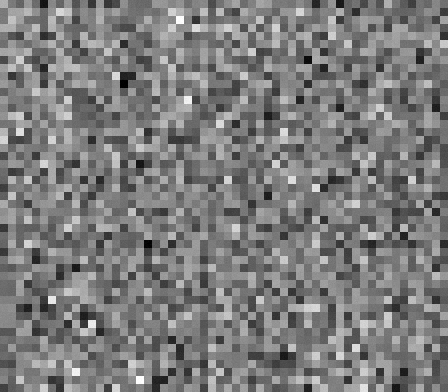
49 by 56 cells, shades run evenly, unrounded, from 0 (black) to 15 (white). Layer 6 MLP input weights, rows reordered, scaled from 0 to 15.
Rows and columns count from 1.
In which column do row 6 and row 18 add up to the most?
7
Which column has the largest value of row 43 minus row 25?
34
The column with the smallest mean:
56
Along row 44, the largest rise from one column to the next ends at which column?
45
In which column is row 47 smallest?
51
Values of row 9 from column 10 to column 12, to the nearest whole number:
11 9 8
